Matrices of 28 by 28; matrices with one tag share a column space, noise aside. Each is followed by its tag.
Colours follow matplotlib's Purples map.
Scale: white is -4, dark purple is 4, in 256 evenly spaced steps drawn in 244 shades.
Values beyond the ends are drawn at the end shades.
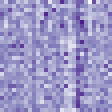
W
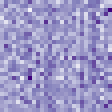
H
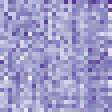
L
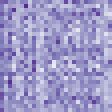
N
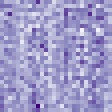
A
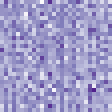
A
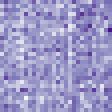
A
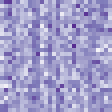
A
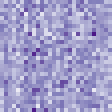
L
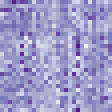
W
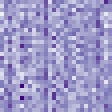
A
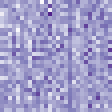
A
